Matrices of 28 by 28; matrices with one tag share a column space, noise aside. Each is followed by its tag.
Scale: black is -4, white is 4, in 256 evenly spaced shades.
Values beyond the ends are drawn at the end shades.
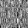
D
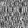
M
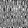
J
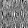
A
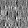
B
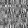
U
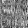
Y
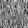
Y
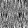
A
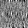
A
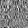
J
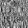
M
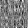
Y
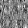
Y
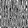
J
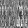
B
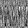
B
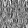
D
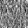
Y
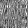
Y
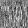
B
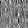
D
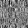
D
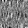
A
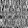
J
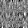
A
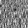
U
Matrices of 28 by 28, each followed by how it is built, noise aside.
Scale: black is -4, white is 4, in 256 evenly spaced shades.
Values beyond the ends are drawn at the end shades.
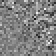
upper triangular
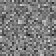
repeating columns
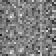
repeating rows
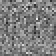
repeating columns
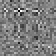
low rank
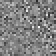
upper triangular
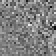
upper triangular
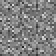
repeating rows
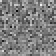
repeating columns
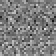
repeating columns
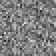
repeating rows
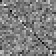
diagonal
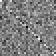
diagonal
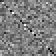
diagonal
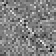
diagonal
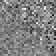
upper triangular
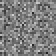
repeating rows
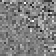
upper triangular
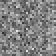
repeating rows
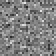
repeating rows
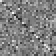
diagonal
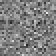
low rank
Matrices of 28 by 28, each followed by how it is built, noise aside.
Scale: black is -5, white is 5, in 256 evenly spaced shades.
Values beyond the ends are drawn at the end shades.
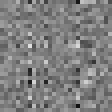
low rank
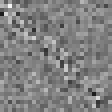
banded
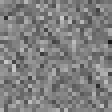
Toeplitz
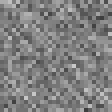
Toeplitz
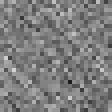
Toeplitz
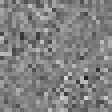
block diagonal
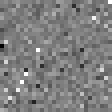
sparse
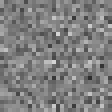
low rank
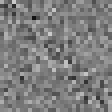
banded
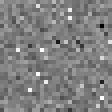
sparse
